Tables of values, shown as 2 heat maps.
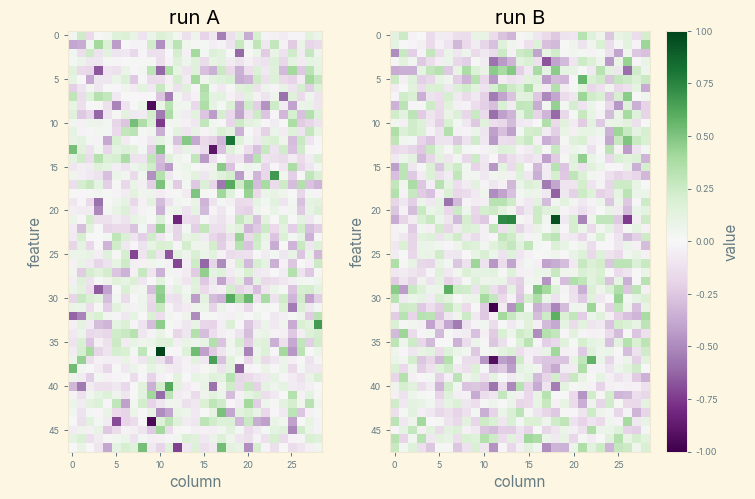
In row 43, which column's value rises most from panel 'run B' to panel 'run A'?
17
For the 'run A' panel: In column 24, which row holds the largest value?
36
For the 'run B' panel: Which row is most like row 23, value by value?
36
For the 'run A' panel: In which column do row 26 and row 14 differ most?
12
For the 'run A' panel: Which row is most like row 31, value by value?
45
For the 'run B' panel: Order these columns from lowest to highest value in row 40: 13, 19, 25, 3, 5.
13, 5, 3, 25, 19
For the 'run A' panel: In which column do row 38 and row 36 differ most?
10
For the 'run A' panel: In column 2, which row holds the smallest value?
5
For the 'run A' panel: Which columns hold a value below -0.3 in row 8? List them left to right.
5, 9, 19, 22, 25
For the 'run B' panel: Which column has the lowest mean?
11
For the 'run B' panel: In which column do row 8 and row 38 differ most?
18
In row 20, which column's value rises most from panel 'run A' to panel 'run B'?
3
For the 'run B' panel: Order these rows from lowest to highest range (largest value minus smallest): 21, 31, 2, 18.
2, 18, 31, 21
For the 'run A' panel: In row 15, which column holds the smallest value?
11
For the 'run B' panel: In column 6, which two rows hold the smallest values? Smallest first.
19, 33
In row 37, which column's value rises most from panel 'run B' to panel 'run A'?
16
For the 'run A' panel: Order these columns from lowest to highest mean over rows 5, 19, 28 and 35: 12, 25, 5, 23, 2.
2, 25, 23, 12, 5
